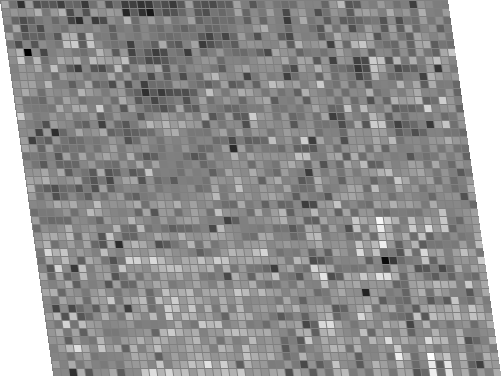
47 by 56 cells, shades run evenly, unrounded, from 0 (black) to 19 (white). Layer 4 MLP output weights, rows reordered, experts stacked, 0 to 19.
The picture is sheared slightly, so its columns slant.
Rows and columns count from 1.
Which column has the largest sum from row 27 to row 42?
36
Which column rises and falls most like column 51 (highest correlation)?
49
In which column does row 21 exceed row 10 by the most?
52
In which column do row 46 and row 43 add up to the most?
48
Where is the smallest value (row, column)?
7, 3
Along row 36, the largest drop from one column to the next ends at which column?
5
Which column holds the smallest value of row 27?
16
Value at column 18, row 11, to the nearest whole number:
8
